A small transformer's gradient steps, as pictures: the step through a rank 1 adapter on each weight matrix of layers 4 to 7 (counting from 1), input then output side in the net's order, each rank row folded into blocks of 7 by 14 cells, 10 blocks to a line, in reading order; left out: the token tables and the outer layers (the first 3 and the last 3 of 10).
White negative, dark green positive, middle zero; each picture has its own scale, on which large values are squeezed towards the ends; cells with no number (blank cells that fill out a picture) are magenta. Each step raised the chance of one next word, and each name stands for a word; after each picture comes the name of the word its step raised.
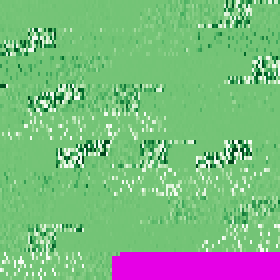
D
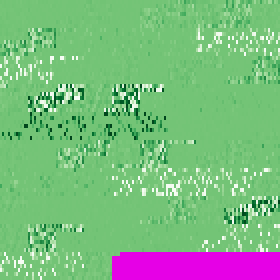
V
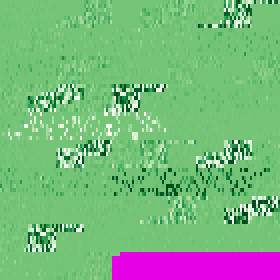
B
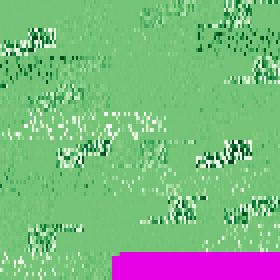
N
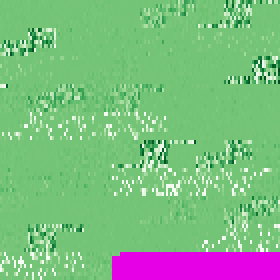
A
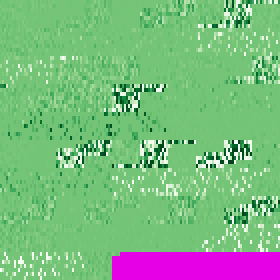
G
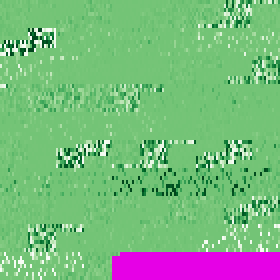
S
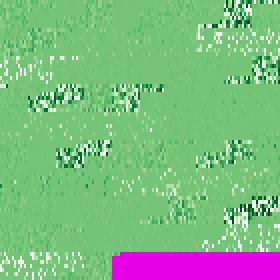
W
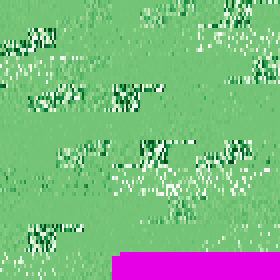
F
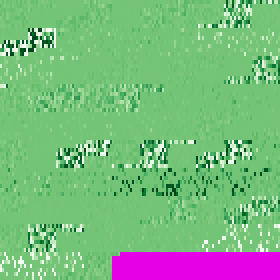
S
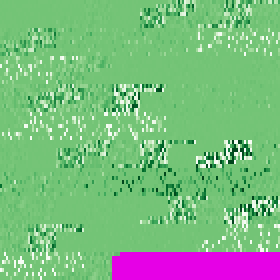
W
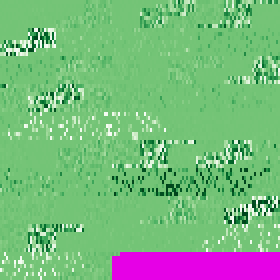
S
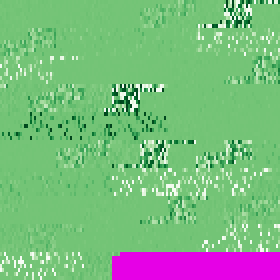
G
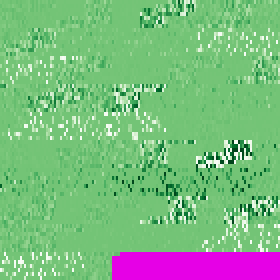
W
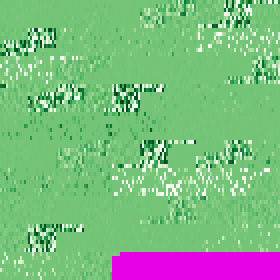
F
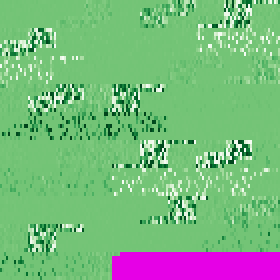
G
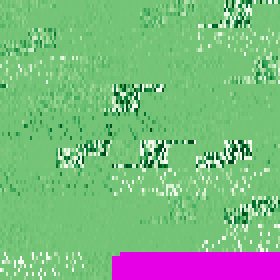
G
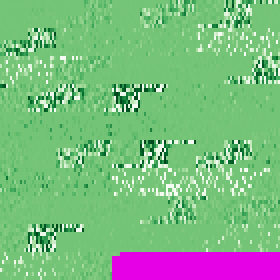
F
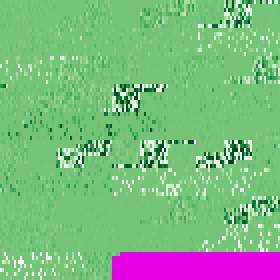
G
